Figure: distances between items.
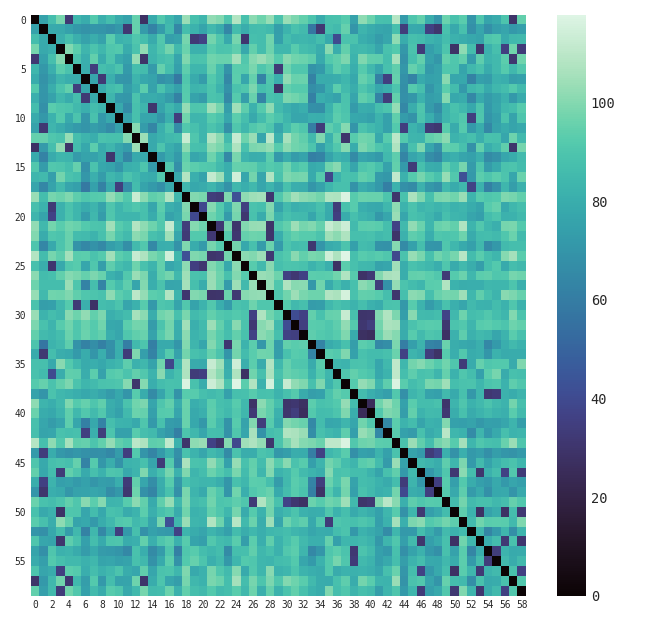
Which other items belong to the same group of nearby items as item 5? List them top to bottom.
7, 29
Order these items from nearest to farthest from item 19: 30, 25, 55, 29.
25, 29, 30, 55
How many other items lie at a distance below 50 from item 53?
5
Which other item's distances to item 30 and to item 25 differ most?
36
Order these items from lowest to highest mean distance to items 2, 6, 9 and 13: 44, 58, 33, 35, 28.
44, 33, 35, 58, 28
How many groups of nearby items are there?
16
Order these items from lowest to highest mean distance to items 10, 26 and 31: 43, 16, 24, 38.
38, 16, 24, 43
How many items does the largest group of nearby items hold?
7
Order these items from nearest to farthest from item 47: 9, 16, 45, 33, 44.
44, 33, 9, 45, 16
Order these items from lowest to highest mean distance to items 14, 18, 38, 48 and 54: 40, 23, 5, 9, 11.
11, 9, 23, 5, 40
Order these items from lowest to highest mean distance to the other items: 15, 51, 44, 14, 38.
44, 14, 38, 15, 51
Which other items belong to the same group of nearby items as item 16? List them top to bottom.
35, 51
